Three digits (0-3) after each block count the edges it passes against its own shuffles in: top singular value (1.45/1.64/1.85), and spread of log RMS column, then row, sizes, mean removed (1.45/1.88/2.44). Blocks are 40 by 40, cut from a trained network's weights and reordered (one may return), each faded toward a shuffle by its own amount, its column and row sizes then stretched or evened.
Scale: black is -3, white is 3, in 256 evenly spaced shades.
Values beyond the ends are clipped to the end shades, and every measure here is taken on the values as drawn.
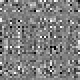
2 2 3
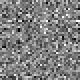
1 1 1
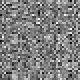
3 1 0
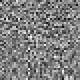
1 0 0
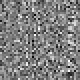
2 2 0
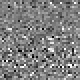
0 0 3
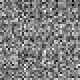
2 1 0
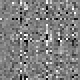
2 3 2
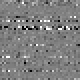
1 0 3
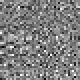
1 0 2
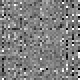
2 3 1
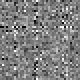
1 3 1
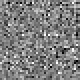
0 1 2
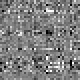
2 2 3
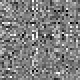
1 2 1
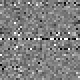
2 0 2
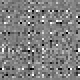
1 2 3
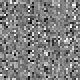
0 3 0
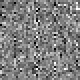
0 2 0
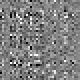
2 3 2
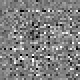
1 2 3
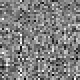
2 2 1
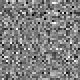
2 0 2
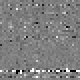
3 0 2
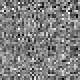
2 2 1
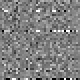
3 2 2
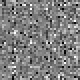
1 3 2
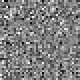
0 1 1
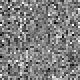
0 2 0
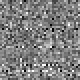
0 0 2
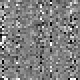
0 3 1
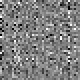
1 3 1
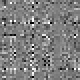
2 3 2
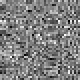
3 0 2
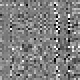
3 3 2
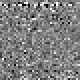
0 0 3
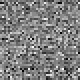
1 0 2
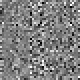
1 3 1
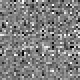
0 2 2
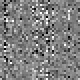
0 3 0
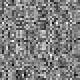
3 2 0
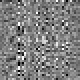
3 3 1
